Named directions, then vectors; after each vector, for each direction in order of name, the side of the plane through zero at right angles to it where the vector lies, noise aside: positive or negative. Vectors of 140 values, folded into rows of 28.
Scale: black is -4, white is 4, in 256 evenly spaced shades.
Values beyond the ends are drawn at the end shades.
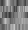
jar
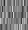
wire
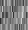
positive, negative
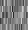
positive, negative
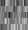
positive, positive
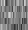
negative, negative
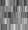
positive, positive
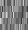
negative, positive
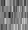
positive, positive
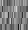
negative, positive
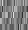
negative, positive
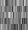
negative, negative
